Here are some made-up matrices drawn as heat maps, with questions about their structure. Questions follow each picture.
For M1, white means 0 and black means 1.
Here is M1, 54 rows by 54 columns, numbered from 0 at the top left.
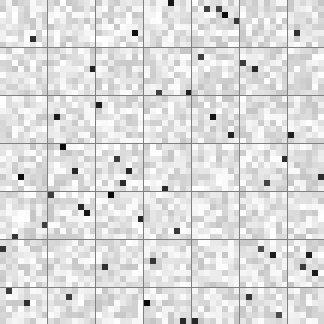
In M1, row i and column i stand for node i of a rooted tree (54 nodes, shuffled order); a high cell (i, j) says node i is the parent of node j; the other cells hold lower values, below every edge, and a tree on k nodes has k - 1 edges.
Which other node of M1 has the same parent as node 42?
15
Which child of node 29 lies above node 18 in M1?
53
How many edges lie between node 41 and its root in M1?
3
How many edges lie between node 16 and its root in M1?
9
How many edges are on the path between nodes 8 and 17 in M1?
5
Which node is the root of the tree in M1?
6
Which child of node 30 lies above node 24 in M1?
44
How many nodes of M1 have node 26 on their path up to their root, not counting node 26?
6
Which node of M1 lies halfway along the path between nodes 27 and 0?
11
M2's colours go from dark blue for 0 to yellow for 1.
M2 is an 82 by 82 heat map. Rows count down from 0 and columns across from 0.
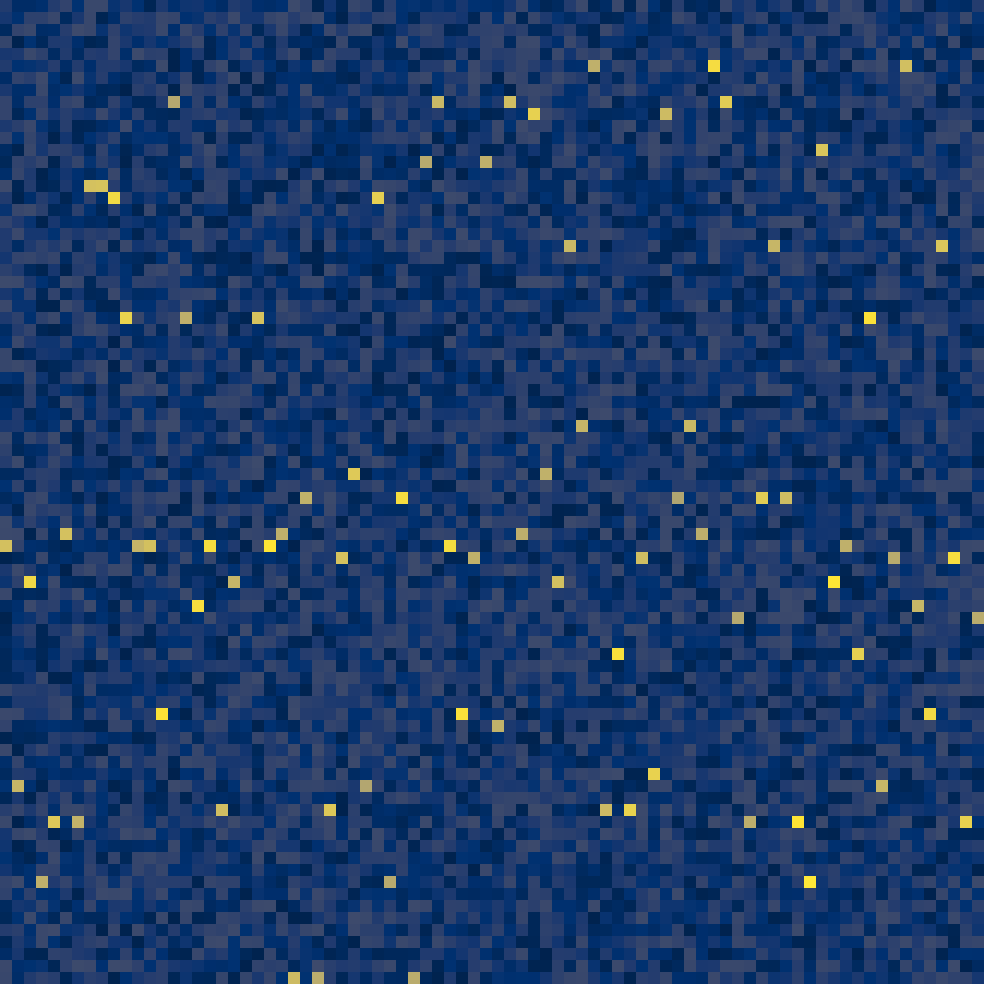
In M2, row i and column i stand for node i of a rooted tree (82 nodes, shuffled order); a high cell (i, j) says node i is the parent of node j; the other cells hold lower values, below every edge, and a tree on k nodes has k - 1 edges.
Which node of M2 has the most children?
45
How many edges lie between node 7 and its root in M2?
7
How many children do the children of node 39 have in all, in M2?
7
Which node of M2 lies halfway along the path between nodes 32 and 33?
65
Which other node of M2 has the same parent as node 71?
51
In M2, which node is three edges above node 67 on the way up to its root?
41
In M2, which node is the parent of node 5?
44
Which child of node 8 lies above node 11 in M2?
60
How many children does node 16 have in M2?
2
